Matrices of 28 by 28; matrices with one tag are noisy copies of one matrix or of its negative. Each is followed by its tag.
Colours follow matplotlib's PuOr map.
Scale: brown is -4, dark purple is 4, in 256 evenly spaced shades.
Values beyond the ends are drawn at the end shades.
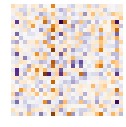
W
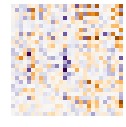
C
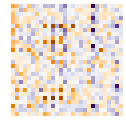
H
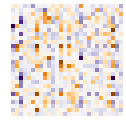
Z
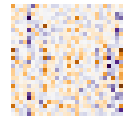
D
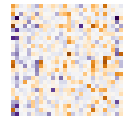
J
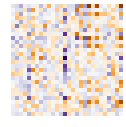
C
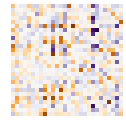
H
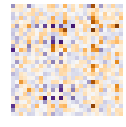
H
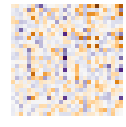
C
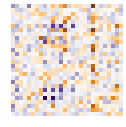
H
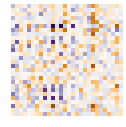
H
